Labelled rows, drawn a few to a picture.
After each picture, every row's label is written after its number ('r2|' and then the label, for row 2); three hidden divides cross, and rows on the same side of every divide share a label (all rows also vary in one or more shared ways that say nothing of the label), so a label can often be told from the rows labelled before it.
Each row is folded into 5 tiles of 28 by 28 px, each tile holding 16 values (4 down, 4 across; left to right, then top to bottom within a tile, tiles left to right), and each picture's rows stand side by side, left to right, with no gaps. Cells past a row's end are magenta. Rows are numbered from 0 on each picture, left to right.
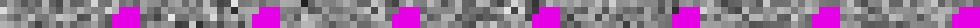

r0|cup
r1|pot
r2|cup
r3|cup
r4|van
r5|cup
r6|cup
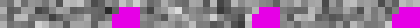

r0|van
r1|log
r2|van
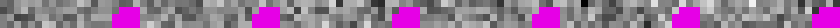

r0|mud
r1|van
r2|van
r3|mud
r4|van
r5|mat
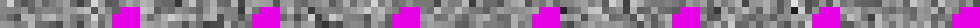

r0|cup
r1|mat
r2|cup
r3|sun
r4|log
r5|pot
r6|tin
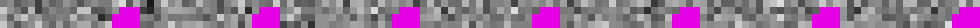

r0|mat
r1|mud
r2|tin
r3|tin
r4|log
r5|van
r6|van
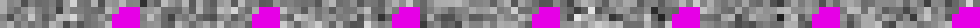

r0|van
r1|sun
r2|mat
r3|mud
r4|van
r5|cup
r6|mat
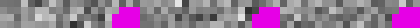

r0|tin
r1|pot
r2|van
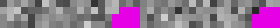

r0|tin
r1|cup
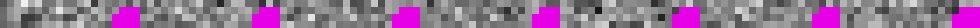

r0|mud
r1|sun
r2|pot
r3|log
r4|mat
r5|sun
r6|van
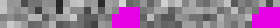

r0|van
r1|mud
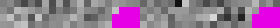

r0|tin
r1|tin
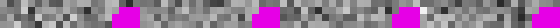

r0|mud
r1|sun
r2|pot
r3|mat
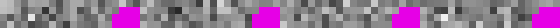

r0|van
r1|cup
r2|cup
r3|mat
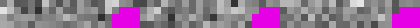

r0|mat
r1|sun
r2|van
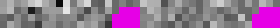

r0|pot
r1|van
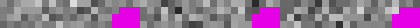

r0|log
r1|cup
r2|sun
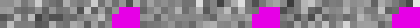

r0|pot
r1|sun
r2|mud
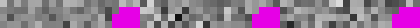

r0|van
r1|mat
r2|tin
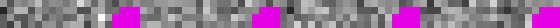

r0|mud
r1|pot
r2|mud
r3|log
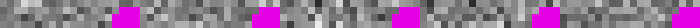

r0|mud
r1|van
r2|tin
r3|mud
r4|pot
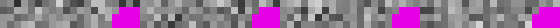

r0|sun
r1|van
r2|van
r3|log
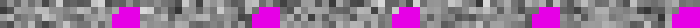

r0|sun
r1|mat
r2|sun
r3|pot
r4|log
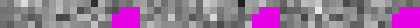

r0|mud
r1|van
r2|mud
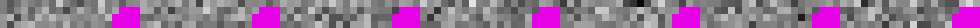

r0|sun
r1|pot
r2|van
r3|van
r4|sun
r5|mat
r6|van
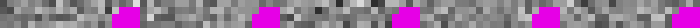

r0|mud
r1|sun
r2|van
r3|mud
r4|cup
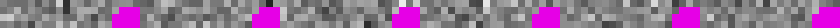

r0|tin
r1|mud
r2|van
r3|pot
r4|cup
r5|tin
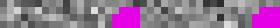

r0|tin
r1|sun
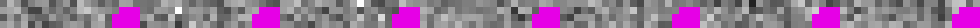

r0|cup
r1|mud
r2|van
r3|mat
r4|pot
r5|sun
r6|van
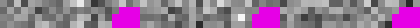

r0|van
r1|pot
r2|mud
